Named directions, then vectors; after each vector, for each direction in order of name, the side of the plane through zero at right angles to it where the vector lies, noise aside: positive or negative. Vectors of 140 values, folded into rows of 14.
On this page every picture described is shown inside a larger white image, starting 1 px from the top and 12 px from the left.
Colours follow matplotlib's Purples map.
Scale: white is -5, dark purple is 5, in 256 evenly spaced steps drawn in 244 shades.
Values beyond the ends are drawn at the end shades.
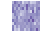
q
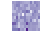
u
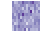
negative, negative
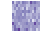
negative, positive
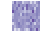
positive, negative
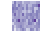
positive, negative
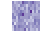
negative, negative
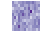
negative, negative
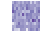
positive, negative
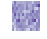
positive, negative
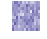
positive, positive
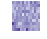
negative, positive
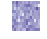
positive, positive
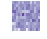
positive, negative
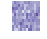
positive, negative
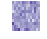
negative, positive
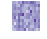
negative, negative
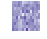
positive, positive
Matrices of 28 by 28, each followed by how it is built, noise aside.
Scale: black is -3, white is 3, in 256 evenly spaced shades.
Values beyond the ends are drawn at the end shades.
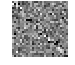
banded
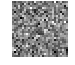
noise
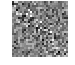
banded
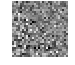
lower triangular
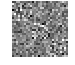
block diagonal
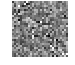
block diagonal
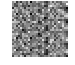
repeating rows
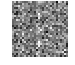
repeating rows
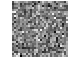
noise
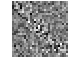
banded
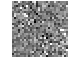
block diagonal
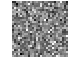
noise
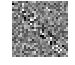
banded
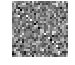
diagonal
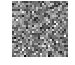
noise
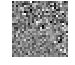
upper triangular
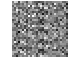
repeating rows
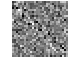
banded
